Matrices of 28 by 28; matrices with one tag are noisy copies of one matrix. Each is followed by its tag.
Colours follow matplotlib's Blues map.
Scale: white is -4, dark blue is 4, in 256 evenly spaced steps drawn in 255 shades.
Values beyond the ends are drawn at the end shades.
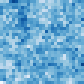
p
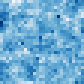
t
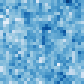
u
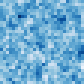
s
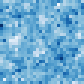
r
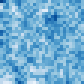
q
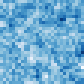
s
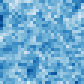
t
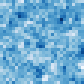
s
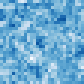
s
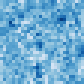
s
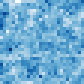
t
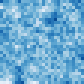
q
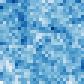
p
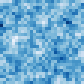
r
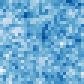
u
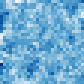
t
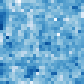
t
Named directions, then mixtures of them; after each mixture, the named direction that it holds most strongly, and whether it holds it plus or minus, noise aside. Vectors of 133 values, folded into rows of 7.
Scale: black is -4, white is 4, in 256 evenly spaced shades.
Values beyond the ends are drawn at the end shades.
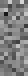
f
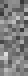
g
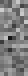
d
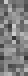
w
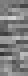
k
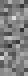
f, plus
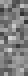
d, minus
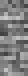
k, plus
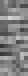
k, plus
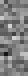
k, plus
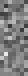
g, plus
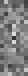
w, plus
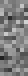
g, minus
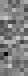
g, minus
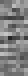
k, minus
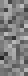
f, minus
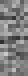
k, minus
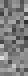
g, plus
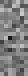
d, plus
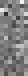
f, plus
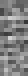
k, plus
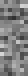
k, minus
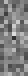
w, plus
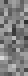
w, minus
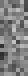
w, plus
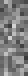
w, plus
